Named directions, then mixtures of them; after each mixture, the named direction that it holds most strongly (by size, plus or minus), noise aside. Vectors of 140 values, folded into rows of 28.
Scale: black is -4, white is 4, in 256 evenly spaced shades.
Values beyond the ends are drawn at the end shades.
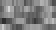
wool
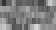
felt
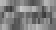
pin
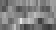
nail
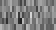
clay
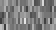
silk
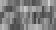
pin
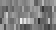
nail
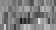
nail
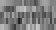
pin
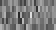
clay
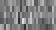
clay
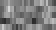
wool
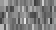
silk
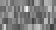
silk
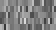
silk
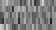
silk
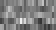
nail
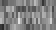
pin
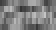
pin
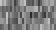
clay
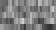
nail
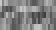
pin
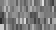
silk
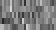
clay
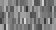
silk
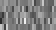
silk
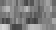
wool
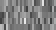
silk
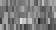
nail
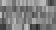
felt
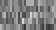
clay
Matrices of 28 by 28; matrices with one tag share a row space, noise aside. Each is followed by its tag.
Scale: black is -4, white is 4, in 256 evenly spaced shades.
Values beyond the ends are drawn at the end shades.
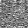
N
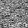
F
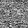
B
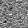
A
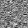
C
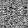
C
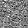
C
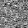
C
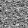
N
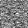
N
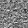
C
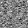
A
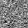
C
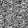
A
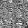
A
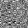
N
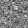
C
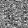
C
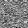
C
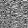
C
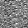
C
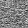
F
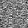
A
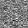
C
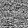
B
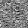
N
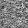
F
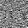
A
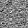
A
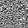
A
